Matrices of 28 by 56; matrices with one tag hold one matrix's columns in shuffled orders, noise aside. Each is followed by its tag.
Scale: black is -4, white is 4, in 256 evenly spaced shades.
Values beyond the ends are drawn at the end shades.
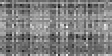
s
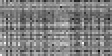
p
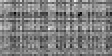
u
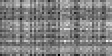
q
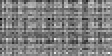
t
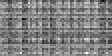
t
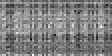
s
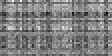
u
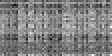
s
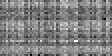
q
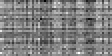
t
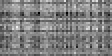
u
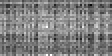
s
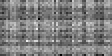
q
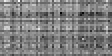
u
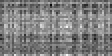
s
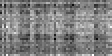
s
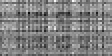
u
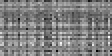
p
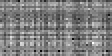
p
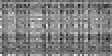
s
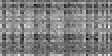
s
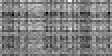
u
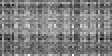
s
